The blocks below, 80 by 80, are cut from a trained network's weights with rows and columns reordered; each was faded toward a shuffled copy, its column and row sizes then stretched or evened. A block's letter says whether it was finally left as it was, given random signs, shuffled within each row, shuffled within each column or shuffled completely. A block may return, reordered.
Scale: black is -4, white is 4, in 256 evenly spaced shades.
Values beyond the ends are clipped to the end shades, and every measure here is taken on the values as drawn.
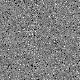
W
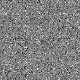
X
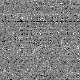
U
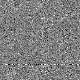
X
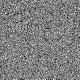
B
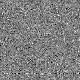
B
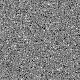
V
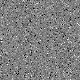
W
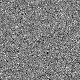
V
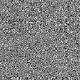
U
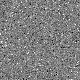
V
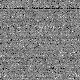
B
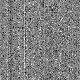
W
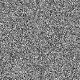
X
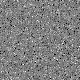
V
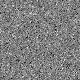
V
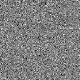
U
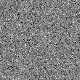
V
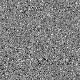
B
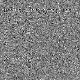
X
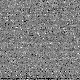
B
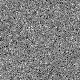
V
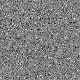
B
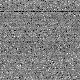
B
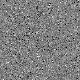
W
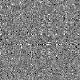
U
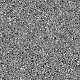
B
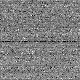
B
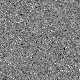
V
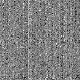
U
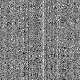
U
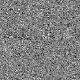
U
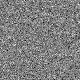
V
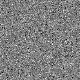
W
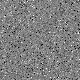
V
